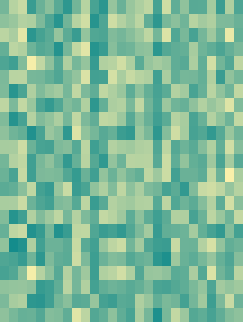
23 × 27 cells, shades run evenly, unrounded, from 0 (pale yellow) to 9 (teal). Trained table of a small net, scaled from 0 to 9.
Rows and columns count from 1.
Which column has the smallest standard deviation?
11
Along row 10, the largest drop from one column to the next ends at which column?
9
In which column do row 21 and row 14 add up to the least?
8
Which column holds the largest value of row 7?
2
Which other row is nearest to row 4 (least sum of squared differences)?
17
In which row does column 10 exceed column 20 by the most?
18
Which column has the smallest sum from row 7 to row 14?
26
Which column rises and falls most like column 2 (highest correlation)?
3
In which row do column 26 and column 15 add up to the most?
19
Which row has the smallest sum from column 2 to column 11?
20
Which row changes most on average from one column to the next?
1
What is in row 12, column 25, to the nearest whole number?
7
